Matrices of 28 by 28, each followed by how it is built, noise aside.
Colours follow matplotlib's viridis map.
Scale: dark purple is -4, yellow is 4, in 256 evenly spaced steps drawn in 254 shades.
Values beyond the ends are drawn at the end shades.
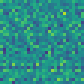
repeating columns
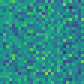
repeating rows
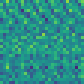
repeating columns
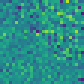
upper triangular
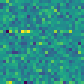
uneven rows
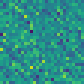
Toeplitz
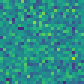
noise
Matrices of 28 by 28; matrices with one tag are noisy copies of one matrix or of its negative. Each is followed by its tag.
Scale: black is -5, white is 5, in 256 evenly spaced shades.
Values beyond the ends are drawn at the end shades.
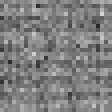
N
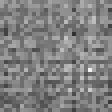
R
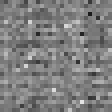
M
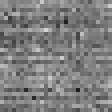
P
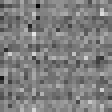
N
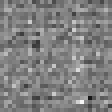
M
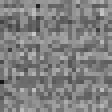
N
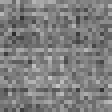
P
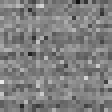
N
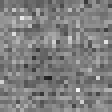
P
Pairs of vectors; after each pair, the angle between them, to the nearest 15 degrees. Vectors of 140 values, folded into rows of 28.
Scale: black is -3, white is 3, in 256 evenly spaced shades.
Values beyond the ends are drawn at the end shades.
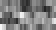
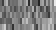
75 degrees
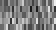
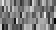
120 degrees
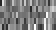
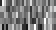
30 degrees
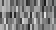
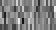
120 degrees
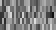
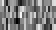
90 degrees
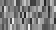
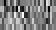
75 degrees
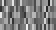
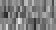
90 degrees
